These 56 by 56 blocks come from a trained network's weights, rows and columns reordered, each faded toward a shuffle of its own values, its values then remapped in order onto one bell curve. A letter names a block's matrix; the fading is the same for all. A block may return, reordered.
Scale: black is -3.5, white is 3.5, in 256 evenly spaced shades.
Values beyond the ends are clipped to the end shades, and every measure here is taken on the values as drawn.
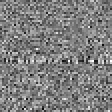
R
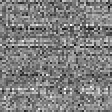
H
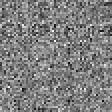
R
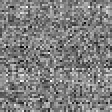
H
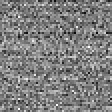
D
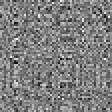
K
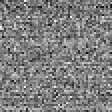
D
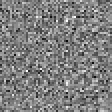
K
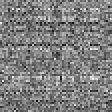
H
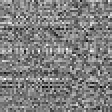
H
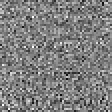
R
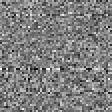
R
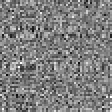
K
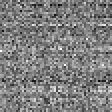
H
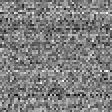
H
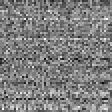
H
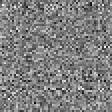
R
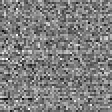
D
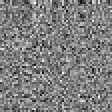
K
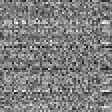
H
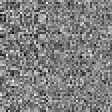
K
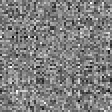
K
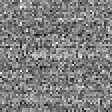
D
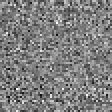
R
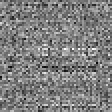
H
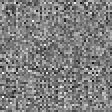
R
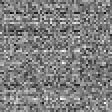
H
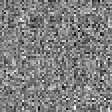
K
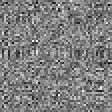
K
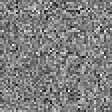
R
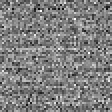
D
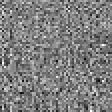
K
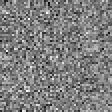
R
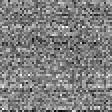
D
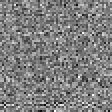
R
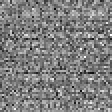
D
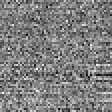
D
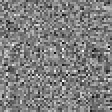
K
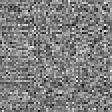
K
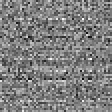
H
